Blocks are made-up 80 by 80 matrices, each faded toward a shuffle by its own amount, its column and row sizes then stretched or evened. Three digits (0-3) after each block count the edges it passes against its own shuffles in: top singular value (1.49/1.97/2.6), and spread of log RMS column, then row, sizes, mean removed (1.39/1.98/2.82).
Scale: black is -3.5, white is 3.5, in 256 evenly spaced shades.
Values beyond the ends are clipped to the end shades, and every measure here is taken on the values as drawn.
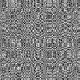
3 2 0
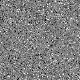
0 0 1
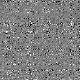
0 2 3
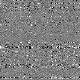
1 1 3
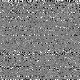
2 0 3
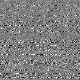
0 0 3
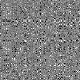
2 2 2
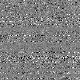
0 0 3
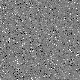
0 1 0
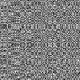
3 1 0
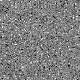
1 0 0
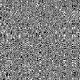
2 2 1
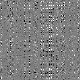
2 3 2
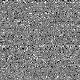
1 0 2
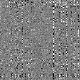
2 3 2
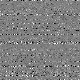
0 0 3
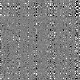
2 3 2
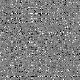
2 1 2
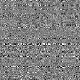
2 1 3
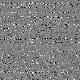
0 0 3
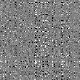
2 3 2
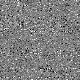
0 0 2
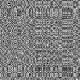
3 0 1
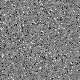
0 0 0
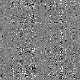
1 3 2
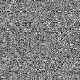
2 0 2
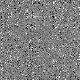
1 2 1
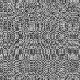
3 1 1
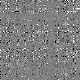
1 3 3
